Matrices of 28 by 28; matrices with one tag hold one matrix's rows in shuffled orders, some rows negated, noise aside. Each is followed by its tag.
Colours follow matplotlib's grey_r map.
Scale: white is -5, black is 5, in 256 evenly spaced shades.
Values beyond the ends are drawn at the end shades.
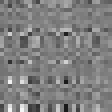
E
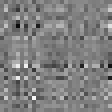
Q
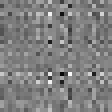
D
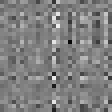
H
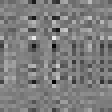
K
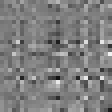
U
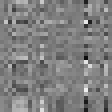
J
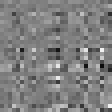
U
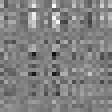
K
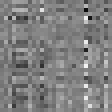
J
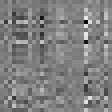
J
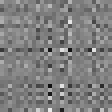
D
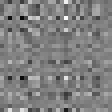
E
